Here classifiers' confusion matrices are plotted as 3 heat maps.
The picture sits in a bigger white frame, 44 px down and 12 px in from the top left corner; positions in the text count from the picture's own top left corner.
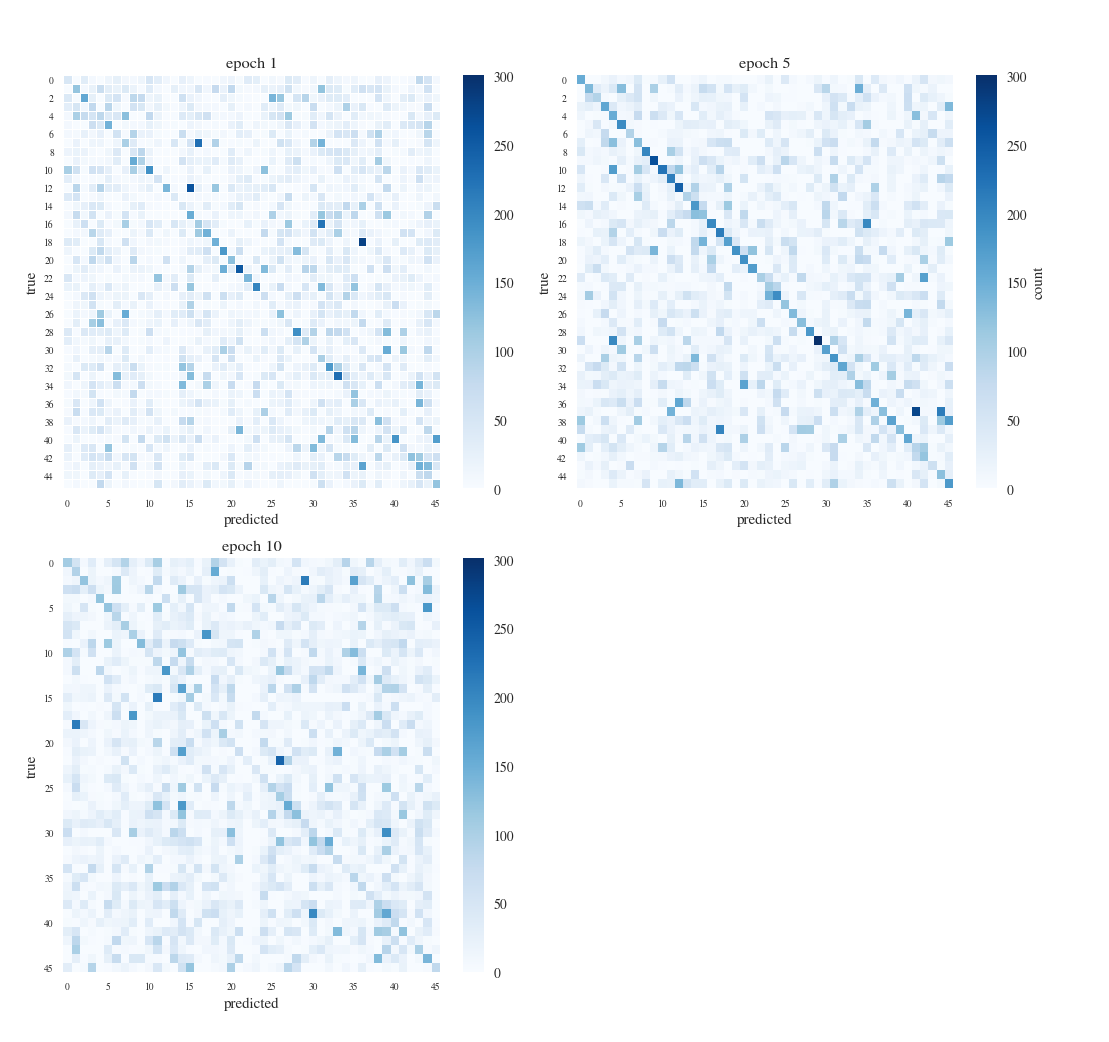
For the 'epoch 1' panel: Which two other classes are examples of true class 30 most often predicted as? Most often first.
39, 41
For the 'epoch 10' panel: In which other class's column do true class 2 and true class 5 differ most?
29
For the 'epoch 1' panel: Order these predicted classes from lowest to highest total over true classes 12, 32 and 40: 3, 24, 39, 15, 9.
24, 3, 9, 39, 15
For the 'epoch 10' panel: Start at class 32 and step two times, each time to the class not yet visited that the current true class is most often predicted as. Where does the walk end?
30
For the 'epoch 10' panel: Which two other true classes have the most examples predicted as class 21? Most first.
33, 44
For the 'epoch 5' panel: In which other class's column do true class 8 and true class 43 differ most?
11
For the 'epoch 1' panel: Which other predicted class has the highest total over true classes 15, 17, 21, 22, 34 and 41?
30
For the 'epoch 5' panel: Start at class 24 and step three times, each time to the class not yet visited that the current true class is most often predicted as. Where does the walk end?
15
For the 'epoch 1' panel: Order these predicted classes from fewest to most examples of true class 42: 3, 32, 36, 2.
32, 36, 2, 3
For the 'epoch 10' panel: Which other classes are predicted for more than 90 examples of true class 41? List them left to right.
33, 38, 39
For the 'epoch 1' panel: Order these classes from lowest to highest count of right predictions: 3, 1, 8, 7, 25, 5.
25, 8, 3, 7, 1, 5
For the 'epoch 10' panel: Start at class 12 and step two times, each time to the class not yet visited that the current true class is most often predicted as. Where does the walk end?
11
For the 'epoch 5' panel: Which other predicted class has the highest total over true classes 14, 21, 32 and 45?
12
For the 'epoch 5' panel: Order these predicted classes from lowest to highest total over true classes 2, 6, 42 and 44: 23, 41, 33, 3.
33, 23, 3, 41
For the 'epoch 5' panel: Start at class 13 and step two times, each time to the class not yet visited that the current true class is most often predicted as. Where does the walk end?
4
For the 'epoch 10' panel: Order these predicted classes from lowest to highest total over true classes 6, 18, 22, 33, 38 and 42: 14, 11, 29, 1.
14, 29, 11, 1
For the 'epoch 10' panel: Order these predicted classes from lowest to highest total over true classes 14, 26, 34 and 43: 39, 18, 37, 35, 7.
37, 7, 35, 18, 39
